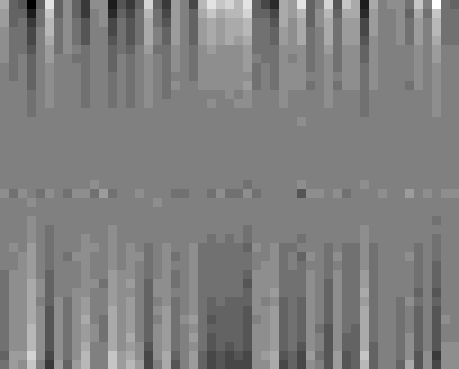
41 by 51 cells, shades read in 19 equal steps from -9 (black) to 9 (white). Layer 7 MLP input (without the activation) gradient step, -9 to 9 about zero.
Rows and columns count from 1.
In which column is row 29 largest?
4
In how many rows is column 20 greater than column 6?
15
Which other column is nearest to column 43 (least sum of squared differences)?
44
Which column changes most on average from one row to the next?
34
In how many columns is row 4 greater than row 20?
21
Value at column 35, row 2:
-2
